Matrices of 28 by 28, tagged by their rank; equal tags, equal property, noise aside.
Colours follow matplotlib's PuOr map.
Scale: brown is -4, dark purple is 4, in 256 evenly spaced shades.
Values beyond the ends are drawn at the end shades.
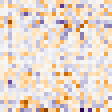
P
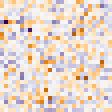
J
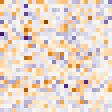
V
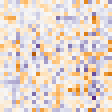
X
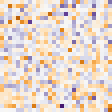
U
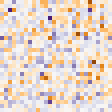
J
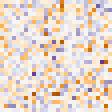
J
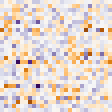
V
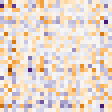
X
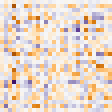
P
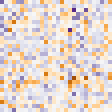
X
